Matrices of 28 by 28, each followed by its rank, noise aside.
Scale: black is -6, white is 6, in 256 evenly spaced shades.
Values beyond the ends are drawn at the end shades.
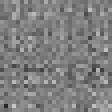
six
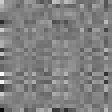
two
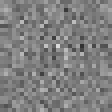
four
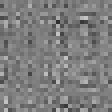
four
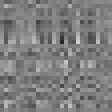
three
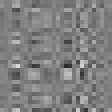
two
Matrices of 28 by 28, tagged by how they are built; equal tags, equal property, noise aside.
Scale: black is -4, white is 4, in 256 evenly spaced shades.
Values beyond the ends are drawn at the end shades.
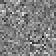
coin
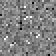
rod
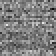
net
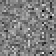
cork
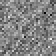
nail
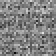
net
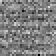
net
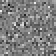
coin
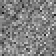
nail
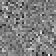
coin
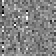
cork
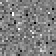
rod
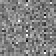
cork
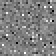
rod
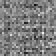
net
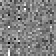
cork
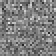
net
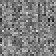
net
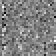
cork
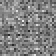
net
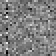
cork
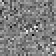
coin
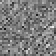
nail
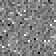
rod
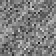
nail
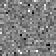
rod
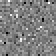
rod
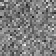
nail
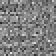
net
